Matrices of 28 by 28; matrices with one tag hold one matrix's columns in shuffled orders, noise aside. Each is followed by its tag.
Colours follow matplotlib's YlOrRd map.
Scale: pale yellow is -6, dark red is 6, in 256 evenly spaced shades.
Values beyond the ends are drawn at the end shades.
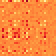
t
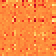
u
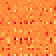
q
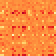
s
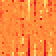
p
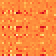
s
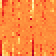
p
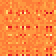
s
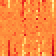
p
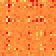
u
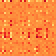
t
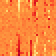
p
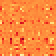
q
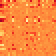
u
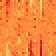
p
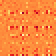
s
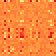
t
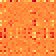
t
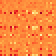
s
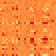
q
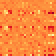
s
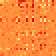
u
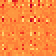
u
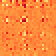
u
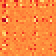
u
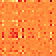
t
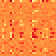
t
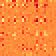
u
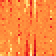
p
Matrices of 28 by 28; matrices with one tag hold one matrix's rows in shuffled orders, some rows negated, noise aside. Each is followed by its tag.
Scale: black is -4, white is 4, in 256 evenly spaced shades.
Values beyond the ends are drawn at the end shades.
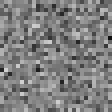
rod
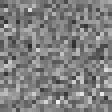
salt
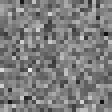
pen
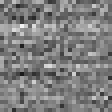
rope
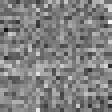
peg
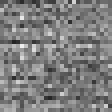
rope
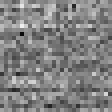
rope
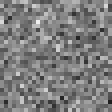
rod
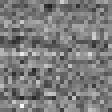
rope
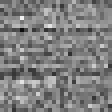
rope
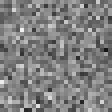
pen
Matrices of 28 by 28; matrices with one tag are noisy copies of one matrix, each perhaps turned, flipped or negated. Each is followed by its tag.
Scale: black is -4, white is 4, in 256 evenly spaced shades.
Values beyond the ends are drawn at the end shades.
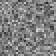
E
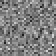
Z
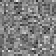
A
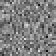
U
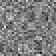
A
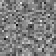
U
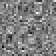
A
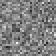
E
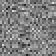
Z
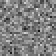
U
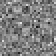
A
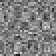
A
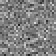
Z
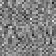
Z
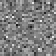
U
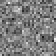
A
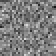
U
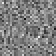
Z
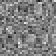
A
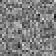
A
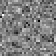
A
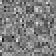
A
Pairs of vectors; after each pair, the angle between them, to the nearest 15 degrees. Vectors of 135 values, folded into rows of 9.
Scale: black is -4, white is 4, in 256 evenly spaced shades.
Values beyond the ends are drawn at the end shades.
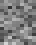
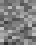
165 degrees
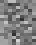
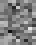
45 degrees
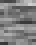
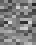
90 degrees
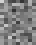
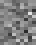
75 degrees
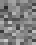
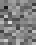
15 degrees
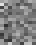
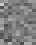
15 degrees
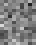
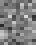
150 degrees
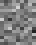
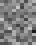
30 degrees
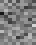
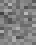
30 degrees
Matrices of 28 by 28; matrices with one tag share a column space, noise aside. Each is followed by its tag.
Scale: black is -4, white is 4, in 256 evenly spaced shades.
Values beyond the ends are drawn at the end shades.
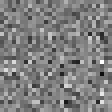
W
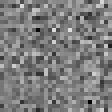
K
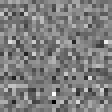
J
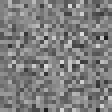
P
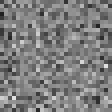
P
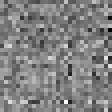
K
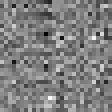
P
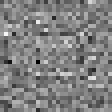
W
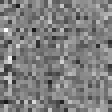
K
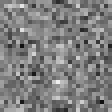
K
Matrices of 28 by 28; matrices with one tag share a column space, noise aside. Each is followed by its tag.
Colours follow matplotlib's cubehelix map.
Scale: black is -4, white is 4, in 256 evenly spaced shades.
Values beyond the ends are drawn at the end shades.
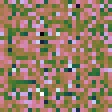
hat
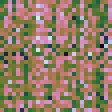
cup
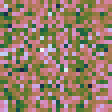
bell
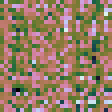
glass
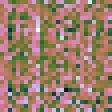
glass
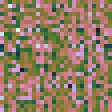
bell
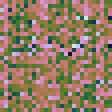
cup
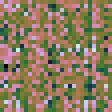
bell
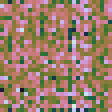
glass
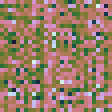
hat
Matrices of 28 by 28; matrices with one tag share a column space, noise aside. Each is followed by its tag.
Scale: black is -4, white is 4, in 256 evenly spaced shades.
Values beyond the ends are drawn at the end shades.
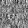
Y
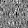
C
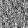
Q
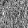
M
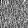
Y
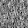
Q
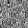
C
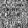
C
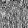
M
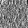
Y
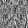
Y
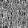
M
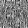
M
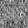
C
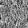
Y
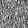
M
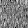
Y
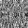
C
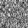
C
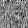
M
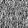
M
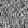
C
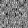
C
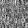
Y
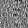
C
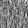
M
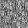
Q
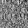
Y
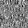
Y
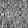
C
